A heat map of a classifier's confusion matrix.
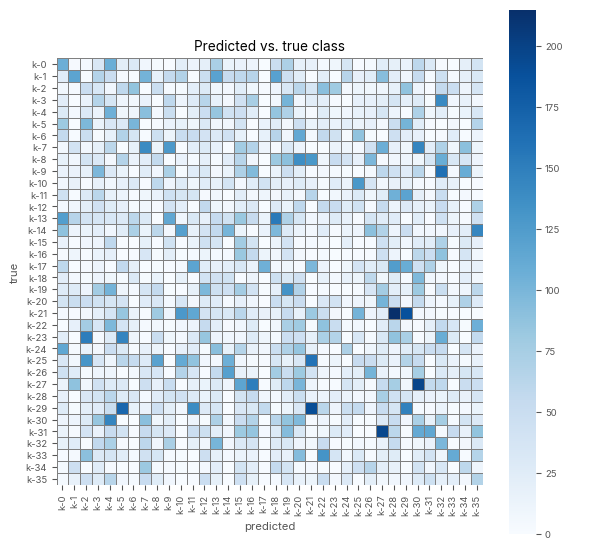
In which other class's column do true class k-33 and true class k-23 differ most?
k-5
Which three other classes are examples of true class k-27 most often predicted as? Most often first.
k-30, k-16, k-15
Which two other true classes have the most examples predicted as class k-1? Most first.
k-27, k-13
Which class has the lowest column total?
k-17
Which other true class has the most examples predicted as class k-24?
k-1
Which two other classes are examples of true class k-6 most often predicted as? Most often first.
k-20, k-25
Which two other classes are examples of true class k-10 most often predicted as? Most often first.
k-25, k-8
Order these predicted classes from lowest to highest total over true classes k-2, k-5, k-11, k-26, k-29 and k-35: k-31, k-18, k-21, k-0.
k-31, k-18, k-0, k-21
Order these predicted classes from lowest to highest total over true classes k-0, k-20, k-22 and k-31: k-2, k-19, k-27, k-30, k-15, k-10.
k-10, k-15, k-2, k-30, k-19, k-27
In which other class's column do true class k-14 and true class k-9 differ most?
k-32
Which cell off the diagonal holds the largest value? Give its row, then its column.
k-21, k-28
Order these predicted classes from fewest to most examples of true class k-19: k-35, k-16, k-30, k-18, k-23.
k-23, k-18, k-16, k-35, k-30
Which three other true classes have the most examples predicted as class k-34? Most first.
k-9, k-7, k-20
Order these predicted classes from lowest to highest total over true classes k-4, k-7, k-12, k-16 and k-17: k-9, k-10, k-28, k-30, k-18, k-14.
k-10, k-14, k-18, k-28, k-9, k-30
